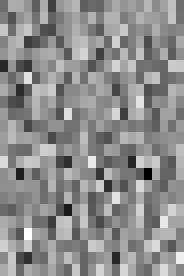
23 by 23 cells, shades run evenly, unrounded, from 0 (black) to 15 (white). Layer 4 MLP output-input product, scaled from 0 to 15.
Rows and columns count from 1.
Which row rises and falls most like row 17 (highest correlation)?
10
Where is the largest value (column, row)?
4, 20
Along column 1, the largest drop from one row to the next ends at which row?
6
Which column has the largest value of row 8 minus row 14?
17
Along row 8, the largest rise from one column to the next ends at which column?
5
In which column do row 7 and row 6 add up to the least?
1
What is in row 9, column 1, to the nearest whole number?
7
